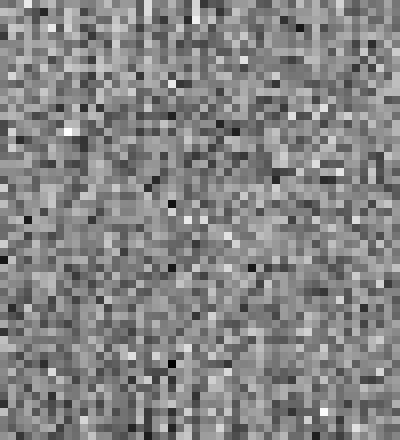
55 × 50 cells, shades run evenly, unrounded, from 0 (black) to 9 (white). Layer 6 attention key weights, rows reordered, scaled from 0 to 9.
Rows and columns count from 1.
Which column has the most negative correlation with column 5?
25
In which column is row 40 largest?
27
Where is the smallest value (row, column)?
46, 22
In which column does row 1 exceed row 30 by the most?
4
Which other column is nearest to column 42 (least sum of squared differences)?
32
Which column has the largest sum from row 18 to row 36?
45
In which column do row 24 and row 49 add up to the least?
19
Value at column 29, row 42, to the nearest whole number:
6
